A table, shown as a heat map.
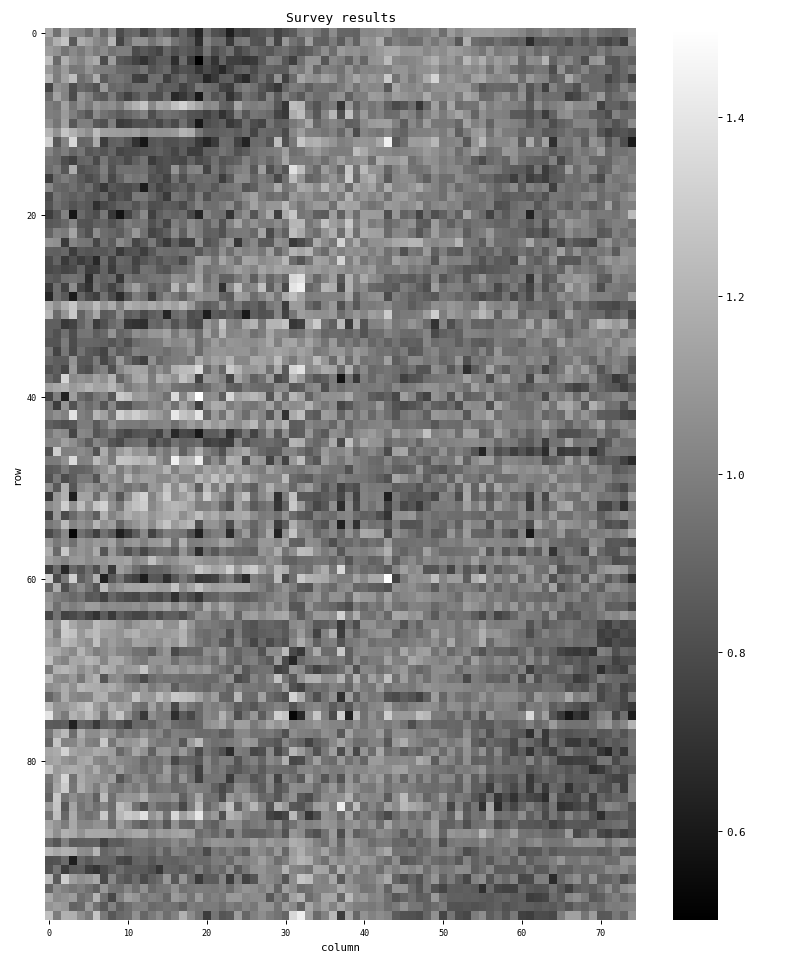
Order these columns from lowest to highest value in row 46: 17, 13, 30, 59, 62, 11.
59, 62, 17, 13, 30, 11
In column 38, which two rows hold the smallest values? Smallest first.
75, 32
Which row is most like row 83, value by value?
77
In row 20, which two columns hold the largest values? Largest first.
31, 74
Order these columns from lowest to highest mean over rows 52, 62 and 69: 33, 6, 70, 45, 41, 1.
70, 45, 33, 41, 1, 6
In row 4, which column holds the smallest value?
22
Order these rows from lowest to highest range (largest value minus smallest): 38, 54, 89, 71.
89, 71, 54, 38
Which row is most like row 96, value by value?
94
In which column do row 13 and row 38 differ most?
39
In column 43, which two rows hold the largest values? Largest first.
60, 12
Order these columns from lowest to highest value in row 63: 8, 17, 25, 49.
49, 25, 8, 17
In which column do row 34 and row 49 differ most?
10
